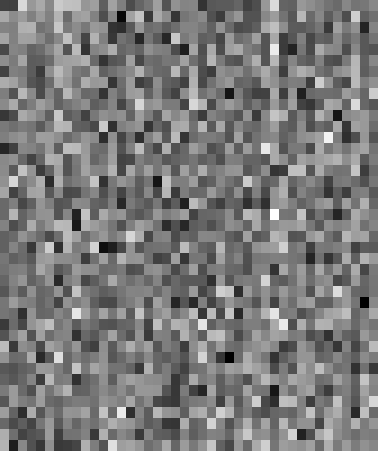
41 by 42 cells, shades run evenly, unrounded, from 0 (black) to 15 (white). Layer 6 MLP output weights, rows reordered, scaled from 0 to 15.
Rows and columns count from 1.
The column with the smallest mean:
20
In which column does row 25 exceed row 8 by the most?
5
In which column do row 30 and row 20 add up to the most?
31
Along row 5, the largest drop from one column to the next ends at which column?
32
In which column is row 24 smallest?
35
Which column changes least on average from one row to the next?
29
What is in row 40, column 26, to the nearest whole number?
6
